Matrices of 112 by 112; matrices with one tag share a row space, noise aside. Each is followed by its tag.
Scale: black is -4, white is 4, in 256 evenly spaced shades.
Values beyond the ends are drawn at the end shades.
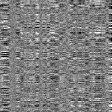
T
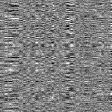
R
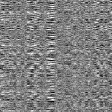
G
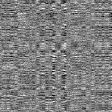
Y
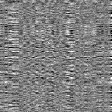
R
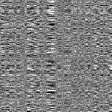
G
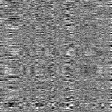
R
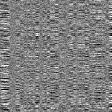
T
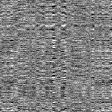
Y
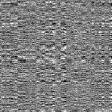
Y
